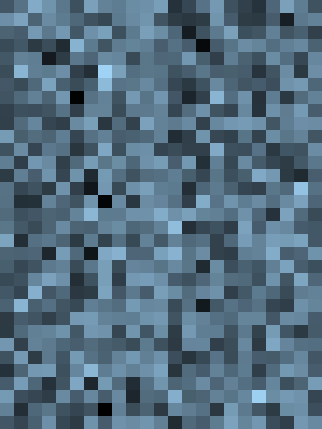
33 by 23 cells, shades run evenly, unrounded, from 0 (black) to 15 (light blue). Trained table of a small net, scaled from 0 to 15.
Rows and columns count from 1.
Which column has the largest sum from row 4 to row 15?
8
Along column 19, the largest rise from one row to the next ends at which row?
31
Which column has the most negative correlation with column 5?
6
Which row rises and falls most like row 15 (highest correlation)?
22
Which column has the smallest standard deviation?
11
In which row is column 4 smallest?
5
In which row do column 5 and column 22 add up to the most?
15
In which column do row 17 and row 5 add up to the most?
14
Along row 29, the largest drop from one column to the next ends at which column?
13
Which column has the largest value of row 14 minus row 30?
4
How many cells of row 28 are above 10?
4
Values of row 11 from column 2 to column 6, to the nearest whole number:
7 8 7 9 5
